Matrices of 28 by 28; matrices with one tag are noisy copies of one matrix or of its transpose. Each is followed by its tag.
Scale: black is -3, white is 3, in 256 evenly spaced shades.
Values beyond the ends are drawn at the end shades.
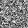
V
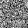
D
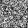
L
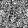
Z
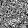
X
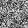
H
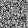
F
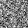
F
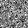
F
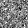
F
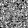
F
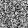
D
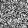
X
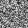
V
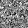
V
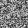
F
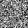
L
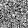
D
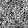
H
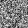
L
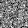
X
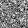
D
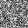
F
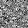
F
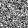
F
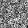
X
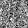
Z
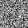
X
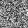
Z
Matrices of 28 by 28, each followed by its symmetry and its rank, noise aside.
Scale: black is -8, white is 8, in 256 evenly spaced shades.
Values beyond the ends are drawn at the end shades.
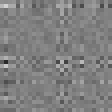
no symmetry, rank two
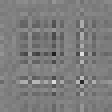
symmetric, rank one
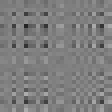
symmetric, rank one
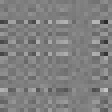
no symmetry, rank one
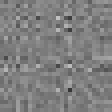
no symmetry, rank three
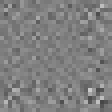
symmetric, rank three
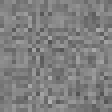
no symmetry, rank three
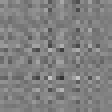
no symmetry, rank two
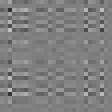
no symmetry, rank one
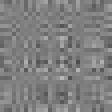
antisymmetric, rank two
